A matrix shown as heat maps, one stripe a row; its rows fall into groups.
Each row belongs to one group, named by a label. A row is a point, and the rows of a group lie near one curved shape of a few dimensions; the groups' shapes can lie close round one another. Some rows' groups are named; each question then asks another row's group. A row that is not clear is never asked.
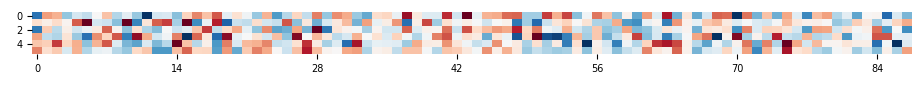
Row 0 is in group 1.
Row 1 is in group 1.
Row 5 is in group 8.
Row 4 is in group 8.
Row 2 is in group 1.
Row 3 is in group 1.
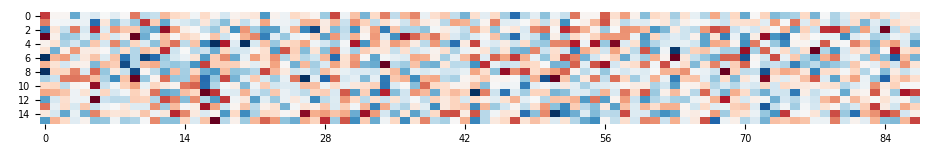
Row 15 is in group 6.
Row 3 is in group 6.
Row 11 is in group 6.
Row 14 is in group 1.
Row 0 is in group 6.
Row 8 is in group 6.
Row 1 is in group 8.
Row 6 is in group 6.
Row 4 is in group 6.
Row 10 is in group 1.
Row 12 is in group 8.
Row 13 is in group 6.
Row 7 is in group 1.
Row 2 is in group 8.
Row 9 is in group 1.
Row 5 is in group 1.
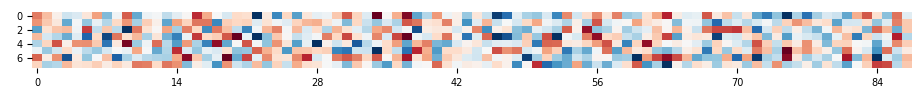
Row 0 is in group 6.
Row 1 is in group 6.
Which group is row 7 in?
1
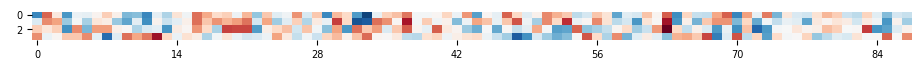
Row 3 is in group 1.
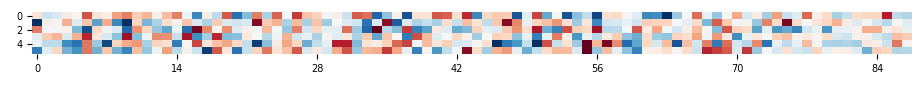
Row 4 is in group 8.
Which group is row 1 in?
6
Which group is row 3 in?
1
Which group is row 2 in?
1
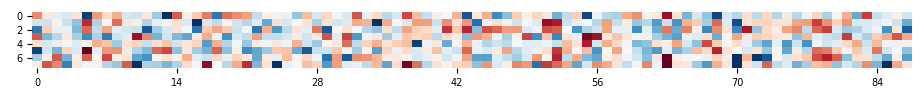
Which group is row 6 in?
8
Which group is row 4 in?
6
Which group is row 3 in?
8
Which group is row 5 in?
8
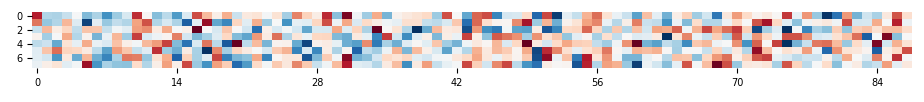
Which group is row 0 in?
8
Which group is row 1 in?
8
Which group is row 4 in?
8
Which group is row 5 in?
1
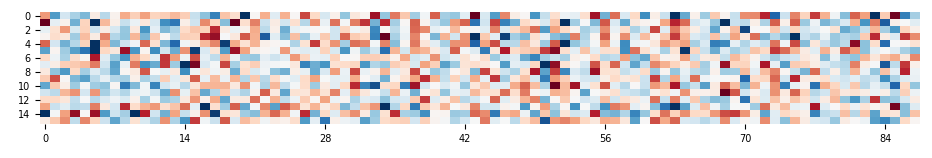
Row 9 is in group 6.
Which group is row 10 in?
1
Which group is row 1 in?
8
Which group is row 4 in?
8
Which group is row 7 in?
1
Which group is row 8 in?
8
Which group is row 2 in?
6
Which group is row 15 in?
1
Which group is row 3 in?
6
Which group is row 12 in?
6
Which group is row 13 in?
1
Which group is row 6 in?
1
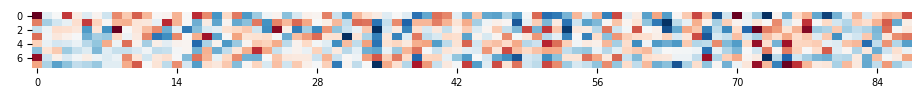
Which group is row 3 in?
6
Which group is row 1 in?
1
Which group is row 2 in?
1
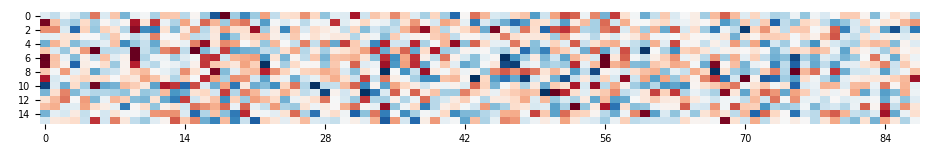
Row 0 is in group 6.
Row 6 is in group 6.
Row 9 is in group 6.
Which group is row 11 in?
1
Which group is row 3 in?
8
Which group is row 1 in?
6
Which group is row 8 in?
6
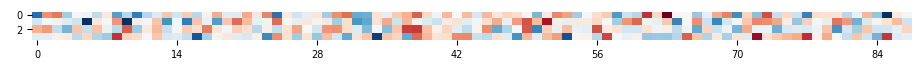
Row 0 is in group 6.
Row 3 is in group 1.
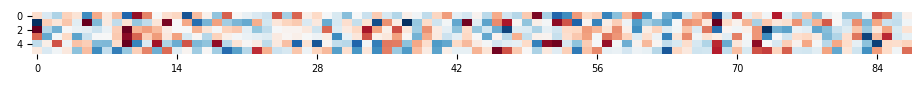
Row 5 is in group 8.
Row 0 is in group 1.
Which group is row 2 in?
6
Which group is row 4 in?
1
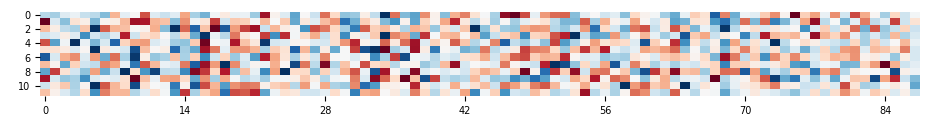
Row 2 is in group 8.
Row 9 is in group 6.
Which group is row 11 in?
8
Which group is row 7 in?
1
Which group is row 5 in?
1
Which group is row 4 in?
8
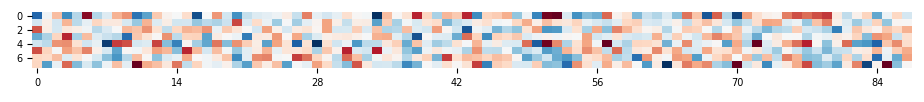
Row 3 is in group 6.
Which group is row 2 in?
6
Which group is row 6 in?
8
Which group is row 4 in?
1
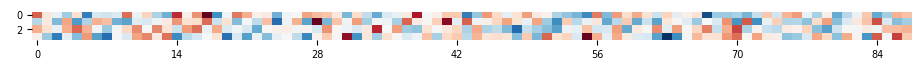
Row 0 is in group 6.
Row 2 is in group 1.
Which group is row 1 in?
1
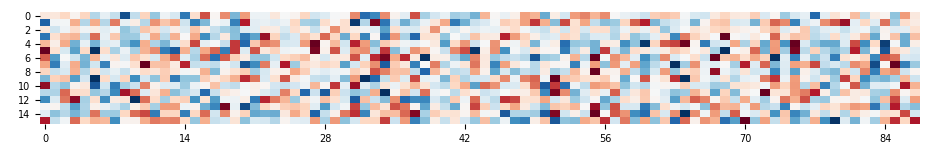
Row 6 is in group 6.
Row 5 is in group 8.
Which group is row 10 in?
8
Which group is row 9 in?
1
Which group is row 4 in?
8
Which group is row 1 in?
8
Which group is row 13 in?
6
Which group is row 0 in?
1
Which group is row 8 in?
6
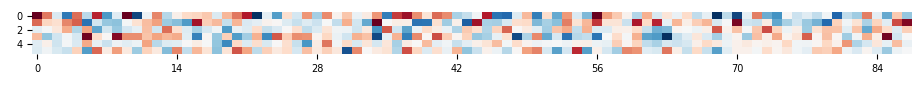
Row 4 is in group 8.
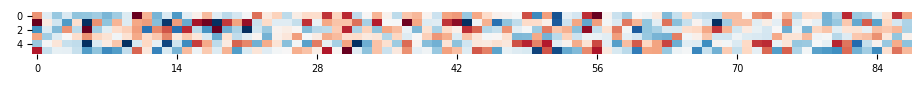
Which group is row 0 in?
8
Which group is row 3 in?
1
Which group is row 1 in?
8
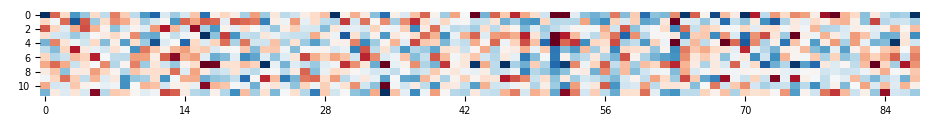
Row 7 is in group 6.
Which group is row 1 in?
8
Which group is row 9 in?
8
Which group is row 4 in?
1
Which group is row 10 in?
1
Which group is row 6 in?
1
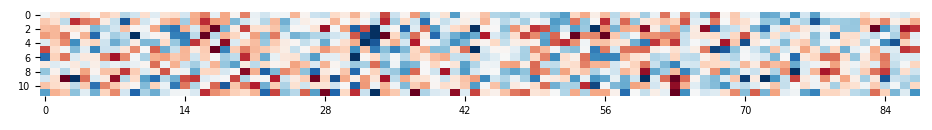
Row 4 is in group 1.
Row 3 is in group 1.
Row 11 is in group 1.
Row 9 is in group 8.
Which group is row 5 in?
6
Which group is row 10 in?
8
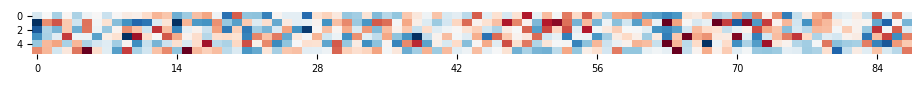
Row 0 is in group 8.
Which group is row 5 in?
1
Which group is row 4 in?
6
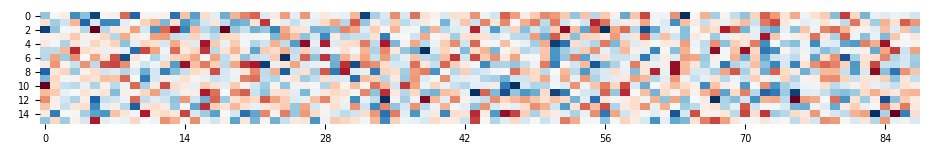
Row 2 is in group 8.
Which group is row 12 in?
6
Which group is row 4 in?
1
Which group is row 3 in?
1
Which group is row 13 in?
1
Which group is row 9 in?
8
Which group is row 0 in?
1
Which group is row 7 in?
8
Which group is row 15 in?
8
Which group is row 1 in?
8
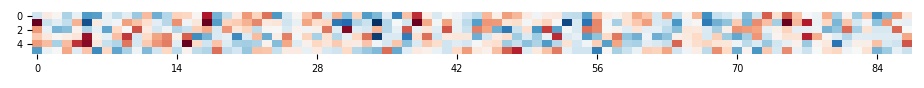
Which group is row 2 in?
8
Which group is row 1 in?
6
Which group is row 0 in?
6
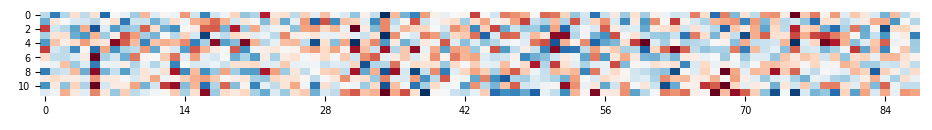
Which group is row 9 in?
6
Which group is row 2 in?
8
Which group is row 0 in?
6
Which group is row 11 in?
6
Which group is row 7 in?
1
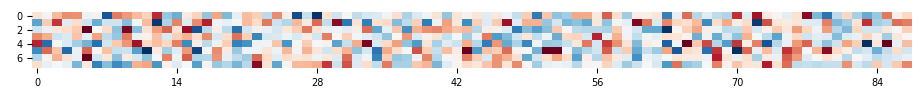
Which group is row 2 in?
1
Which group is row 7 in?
8
